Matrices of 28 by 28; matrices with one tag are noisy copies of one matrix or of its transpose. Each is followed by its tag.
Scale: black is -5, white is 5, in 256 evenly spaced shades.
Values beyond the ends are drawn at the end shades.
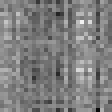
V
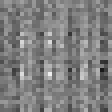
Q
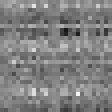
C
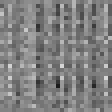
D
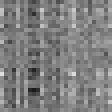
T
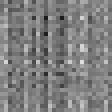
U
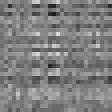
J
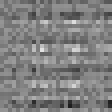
Q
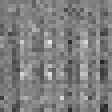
Q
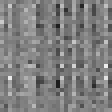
D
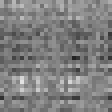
V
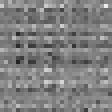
U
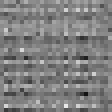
D
